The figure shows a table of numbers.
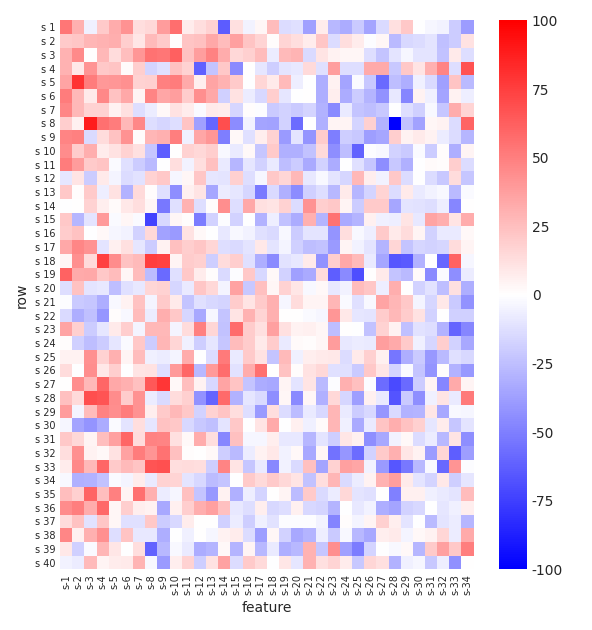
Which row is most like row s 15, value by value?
s 39
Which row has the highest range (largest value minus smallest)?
s 8
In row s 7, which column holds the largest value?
s-1
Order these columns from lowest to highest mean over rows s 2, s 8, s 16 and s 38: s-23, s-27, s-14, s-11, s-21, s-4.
s-23, s-21, s-27, s-11, s-14, s-4
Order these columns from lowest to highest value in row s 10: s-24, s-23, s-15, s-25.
s-25, s-23, s-24, s-15
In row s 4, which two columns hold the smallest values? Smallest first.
s-12, s-15
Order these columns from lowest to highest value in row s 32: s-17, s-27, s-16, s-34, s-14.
s-34, s-14, s-16, s-17, s-27
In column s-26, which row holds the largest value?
s 4
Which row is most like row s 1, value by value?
s 9
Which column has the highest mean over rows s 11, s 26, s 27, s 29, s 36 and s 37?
s-4
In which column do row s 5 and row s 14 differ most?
s-9
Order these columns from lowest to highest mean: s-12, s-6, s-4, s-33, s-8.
s-33, s-12, s-8, s-6, s-4
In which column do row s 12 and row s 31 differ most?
s-6
